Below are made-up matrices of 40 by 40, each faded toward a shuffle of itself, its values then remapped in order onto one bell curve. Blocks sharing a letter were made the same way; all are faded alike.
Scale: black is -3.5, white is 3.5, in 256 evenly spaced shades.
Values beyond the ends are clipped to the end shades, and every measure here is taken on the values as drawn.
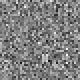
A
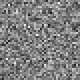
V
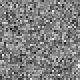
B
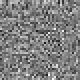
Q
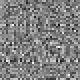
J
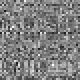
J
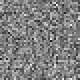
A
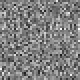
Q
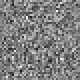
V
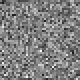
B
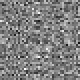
J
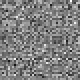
J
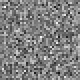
B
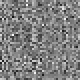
J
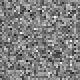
B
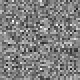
Q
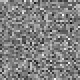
V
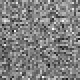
V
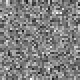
A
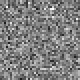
A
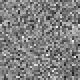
V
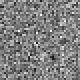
A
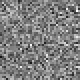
V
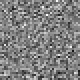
V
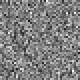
B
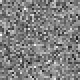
B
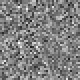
B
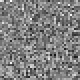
A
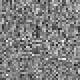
V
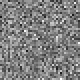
V
